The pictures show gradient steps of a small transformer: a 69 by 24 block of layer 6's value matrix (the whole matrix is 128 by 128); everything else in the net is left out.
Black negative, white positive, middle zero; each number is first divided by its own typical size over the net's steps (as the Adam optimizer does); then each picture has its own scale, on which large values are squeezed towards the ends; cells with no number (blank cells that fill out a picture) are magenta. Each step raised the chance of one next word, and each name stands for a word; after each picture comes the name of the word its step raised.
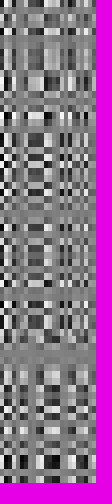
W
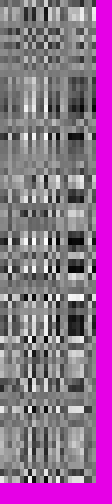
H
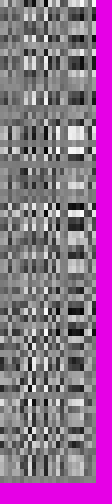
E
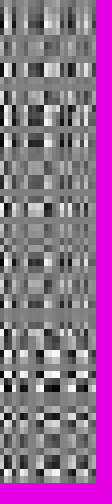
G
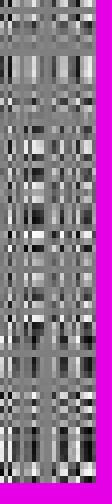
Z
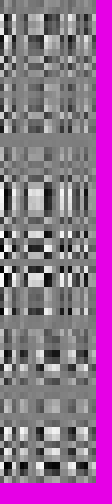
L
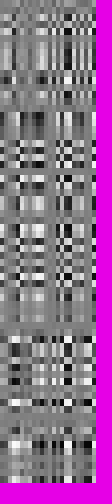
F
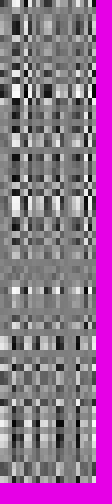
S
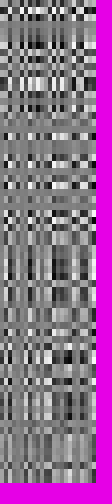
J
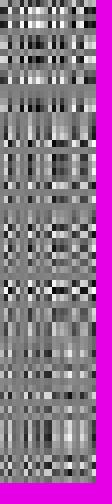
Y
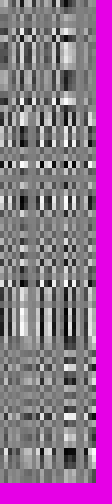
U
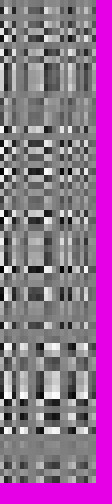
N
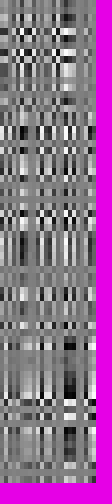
N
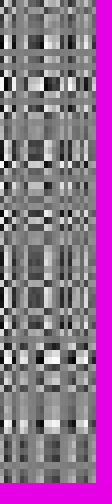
J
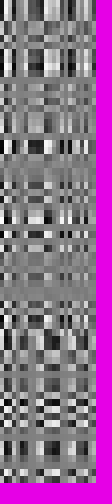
Z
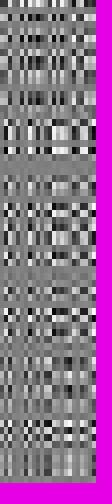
E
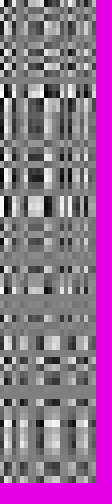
S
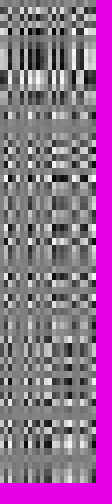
F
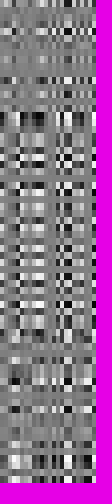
W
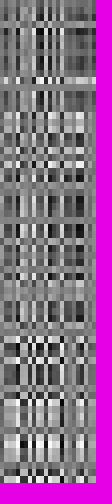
F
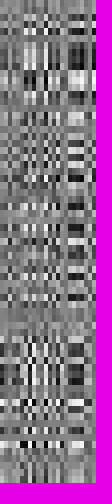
F
